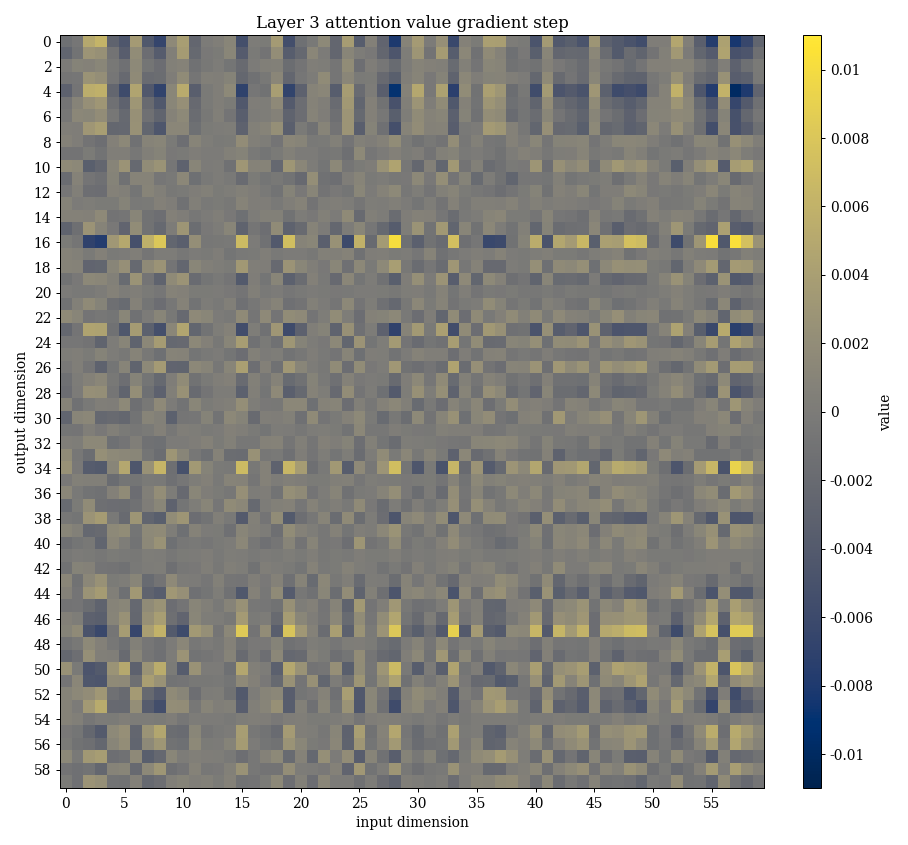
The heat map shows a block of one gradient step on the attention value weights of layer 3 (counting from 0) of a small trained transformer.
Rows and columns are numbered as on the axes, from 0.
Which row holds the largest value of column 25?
16
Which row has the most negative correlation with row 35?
20
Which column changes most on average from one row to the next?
57
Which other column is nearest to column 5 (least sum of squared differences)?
47
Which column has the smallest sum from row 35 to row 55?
3
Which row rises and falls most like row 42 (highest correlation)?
30
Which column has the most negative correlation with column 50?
25
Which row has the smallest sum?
4
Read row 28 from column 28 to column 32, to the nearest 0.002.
-0.004 0 0.002 0 0.002
